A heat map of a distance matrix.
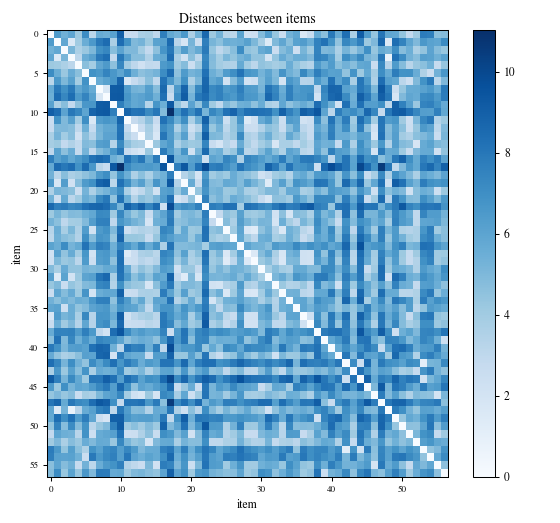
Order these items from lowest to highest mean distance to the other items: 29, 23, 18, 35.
29, 18, 23, 35
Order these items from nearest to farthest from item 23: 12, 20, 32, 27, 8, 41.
32, 41, 12, 20, 27, 8
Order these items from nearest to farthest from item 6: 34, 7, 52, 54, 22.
52, 7, 34, 54, 22
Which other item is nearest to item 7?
8
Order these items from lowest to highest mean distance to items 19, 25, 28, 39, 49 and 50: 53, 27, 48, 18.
18, 48, 27, 53
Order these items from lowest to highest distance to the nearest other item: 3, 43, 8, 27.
3, 8, 43, 27
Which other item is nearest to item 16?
22
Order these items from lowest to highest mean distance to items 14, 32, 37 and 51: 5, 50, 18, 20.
20, 18, 50, 5
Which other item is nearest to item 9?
41
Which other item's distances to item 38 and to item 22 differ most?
17
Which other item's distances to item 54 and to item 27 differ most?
5
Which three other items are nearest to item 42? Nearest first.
53, 44, 5
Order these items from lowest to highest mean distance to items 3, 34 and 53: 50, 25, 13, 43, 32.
32, 13, 25, 43, 50
